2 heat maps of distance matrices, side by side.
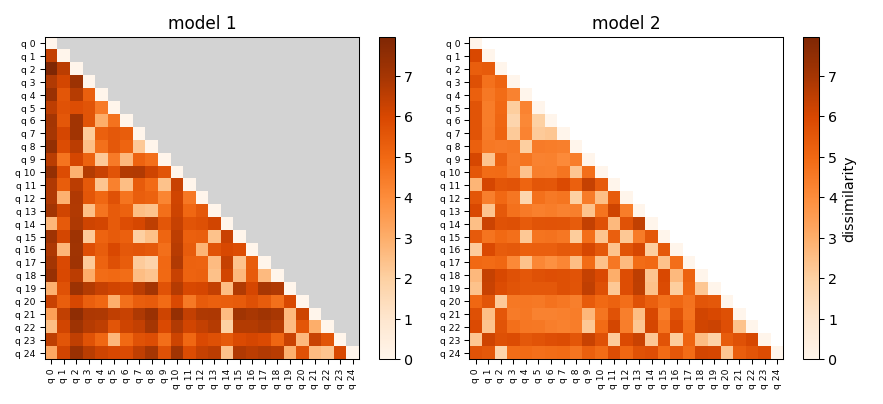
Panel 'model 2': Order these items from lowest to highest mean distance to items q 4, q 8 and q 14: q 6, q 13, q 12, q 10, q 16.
q 12, q 10, q 16, q 6, q 13
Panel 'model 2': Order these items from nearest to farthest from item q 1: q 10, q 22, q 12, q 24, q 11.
q 22, q 12, q 10, q 24, q 11
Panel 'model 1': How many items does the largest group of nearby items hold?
7
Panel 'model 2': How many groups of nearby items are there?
5
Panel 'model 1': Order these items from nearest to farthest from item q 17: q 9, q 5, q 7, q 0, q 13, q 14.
q 7, q 13, q 9, q 5, q 14, q 0
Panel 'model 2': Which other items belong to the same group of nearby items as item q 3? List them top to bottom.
q 5, q 6, q 7
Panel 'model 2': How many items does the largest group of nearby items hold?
7
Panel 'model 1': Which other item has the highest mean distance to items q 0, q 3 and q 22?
q 2
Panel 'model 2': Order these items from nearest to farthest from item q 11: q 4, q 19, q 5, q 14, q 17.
q 19, q 14, q 17, q 4, q 5
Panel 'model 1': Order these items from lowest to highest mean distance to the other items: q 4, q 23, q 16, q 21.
q 4, q 23, q 16, q 21
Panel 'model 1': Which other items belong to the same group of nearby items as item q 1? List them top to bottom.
q 12, q 16
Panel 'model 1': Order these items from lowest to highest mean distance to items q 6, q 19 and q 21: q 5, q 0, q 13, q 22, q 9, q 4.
q 22, q 0, q 9, q 4, q 5, q 13
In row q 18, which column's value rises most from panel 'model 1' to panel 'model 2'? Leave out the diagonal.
q 13
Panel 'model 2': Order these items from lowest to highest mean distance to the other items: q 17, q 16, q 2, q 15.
q 17, q 15, q 16, q 2
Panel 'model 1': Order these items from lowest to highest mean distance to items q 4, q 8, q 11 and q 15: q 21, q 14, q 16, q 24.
q 16, q 14, q 24, q 21
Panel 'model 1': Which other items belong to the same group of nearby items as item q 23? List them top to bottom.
q 5, q 20
